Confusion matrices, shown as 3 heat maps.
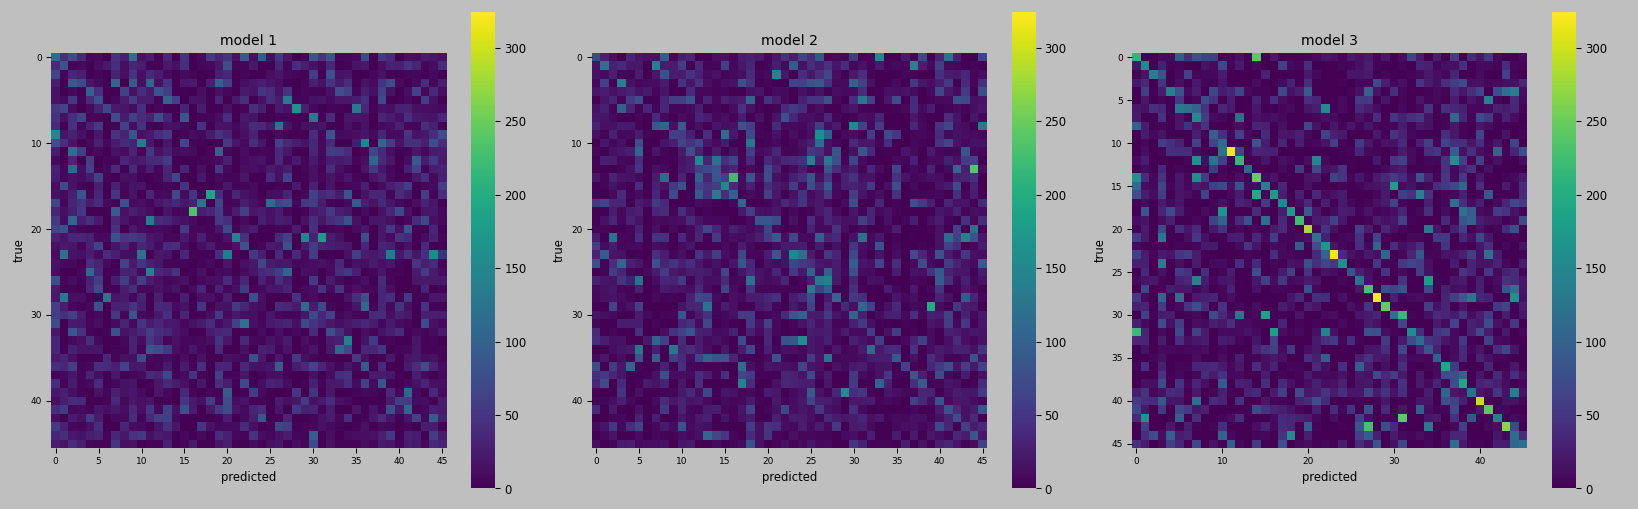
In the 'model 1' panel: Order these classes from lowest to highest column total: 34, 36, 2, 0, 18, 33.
18, 33, 34, 36, 2, 0
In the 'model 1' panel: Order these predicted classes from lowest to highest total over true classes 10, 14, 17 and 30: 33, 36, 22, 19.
33, 22, 19, 36
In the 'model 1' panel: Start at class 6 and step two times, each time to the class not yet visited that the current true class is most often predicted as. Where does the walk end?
1
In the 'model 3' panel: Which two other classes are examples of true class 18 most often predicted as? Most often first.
10, 38
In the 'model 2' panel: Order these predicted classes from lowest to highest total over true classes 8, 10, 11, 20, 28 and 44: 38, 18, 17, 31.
38, 17, 31, 18
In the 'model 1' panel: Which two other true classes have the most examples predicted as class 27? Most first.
5, 25
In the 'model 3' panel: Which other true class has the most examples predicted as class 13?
19
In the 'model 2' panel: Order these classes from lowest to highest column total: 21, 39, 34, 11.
34, 39, 11, 21
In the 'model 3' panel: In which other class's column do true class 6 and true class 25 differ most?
22
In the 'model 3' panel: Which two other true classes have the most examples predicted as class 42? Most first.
11, 4
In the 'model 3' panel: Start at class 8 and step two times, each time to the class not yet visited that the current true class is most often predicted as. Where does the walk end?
14
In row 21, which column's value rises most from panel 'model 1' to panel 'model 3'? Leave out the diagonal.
3
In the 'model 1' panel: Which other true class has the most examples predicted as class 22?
31
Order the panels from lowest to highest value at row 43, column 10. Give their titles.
model 1, model 3, model 2
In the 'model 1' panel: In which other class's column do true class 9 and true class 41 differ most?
0
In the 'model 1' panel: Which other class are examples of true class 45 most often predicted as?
30
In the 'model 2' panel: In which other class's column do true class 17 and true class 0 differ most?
33
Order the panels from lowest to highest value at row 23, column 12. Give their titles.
model 3, model 1, model 2
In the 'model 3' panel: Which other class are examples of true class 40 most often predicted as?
7
